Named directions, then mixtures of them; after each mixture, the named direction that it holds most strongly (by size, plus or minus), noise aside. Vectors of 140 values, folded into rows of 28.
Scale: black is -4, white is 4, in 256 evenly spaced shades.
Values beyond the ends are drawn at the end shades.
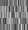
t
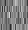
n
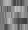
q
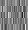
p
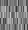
t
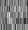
n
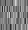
n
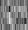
q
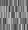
t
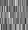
n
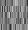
n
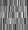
t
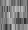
q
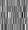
p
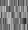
t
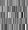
p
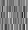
p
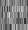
n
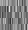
t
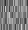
n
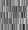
p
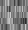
q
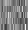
p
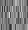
n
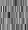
n
